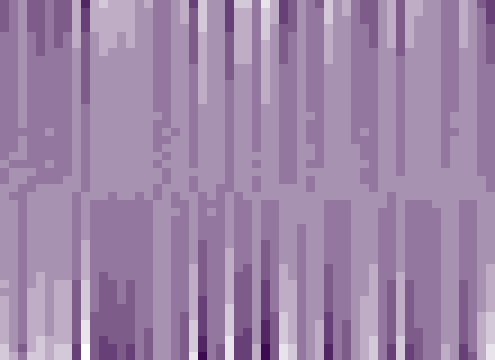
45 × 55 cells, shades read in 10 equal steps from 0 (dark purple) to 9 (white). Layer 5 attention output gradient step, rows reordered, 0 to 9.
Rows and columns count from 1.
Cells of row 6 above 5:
12
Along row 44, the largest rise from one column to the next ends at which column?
10
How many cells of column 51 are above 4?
30
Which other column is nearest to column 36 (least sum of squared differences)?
54
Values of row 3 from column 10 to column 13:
2 6 6 6
